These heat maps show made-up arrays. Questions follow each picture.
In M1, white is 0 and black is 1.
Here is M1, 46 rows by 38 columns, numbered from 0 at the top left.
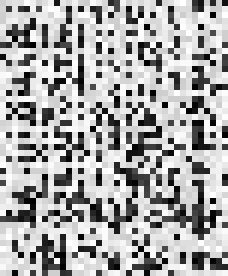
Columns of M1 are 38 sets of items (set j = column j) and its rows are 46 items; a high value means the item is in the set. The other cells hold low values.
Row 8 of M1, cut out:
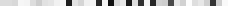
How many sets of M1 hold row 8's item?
8
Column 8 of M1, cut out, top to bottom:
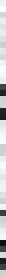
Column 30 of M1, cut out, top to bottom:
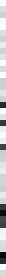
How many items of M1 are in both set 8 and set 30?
2
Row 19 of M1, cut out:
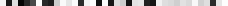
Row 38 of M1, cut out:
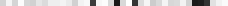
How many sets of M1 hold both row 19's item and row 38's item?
0
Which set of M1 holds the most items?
33
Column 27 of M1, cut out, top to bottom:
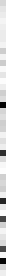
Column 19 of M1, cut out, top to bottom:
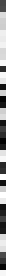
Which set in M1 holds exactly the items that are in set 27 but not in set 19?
14
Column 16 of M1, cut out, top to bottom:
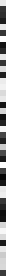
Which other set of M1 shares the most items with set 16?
21
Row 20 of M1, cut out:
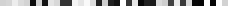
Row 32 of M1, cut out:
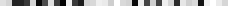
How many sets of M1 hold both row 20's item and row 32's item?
4
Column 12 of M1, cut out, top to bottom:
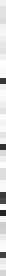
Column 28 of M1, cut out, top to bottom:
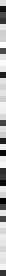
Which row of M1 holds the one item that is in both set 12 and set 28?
33
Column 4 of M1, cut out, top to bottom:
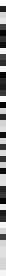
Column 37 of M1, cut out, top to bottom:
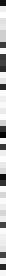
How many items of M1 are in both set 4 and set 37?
6
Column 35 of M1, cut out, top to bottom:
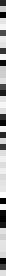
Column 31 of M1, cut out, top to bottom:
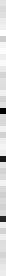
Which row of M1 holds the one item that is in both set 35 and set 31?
36
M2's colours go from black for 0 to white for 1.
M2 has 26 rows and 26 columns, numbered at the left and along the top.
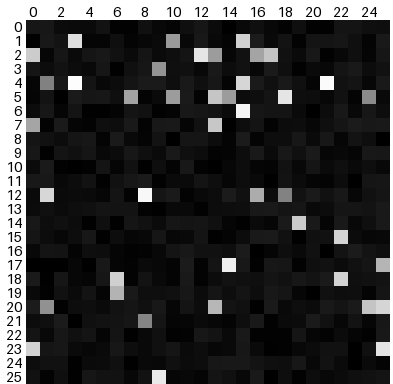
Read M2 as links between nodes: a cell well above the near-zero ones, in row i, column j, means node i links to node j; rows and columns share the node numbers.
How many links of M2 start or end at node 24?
2
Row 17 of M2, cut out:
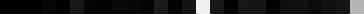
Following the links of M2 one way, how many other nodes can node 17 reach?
7
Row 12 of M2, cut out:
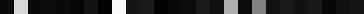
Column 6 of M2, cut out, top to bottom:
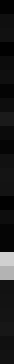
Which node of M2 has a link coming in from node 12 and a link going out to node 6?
node 18
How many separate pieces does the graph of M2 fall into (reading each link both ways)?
2
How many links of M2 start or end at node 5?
6
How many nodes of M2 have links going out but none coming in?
5
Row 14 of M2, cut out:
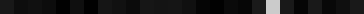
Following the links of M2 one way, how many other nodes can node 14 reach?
4
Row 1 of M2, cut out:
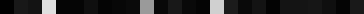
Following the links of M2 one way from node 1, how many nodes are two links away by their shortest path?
2
